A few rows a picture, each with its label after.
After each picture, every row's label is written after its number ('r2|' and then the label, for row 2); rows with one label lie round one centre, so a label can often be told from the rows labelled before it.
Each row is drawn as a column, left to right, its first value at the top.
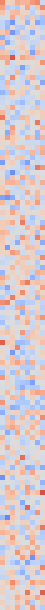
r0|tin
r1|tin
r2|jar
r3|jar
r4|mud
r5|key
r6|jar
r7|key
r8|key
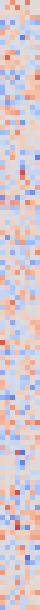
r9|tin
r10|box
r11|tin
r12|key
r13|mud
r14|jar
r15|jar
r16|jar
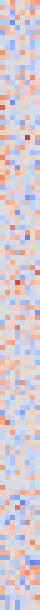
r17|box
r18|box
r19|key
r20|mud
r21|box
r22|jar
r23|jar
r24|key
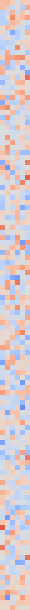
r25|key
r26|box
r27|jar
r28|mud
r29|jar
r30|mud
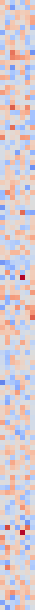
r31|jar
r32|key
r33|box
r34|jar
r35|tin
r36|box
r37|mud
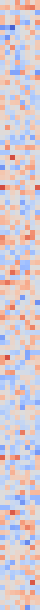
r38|mud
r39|mud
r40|mud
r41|mud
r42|key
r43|key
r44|key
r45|mud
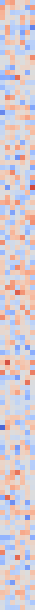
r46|mud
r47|box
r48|box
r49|mud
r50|mud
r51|tin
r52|mud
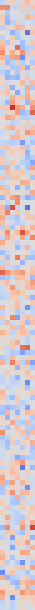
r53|mud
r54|key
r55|box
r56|box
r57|key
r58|jar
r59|key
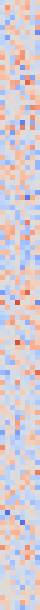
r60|tin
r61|key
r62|key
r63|tin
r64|box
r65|mud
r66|box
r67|jar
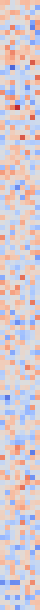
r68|mud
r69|box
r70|box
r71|box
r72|tin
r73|box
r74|tin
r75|jar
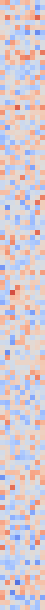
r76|key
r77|jar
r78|mud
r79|box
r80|box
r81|jar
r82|box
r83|jar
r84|box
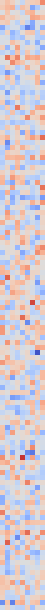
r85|mud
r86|tin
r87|mud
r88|box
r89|mud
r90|tin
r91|tin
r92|jar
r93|tin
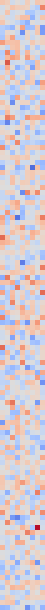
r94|mud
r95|tin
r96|tin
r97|box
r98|jar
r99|tin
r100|mud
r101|key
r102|mud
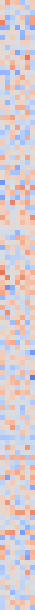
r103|mud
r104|tin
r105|tin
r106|mud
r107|mud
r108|tin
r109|mud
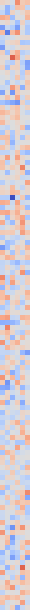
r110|tin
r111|jar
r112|tin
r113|tin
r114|key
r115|jar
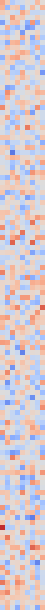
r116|key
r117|jar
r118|mud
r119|mud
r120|jar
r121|tin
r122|mud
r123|key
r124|mud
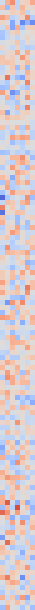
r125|mud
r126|jar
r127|tin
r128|box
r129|tin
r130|box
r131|key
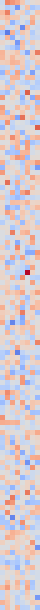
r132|box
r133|jar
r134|tin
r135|jar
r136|tin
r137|key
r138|mud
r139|box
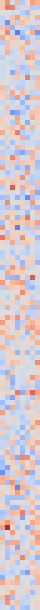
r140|key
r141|key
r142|mud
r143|jar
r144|mud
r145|mud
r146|tin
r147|jar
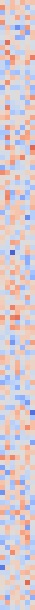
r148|mud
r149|box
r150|mud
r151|mud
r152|tin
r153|jar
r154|box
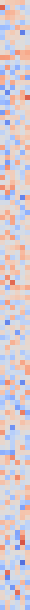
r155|mud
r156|tin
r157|mud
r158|box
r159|jar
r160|box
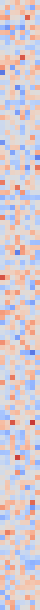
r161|tin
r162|tin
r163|jar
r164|mud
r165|tin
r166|jar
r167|jar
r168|key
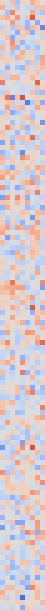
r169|mud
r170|box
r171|mud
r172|box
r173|box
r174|tin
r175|jar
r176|key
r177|tin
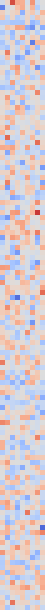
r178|jar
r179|box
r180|key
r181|key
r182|key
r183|mud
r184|tin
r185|jar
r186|mud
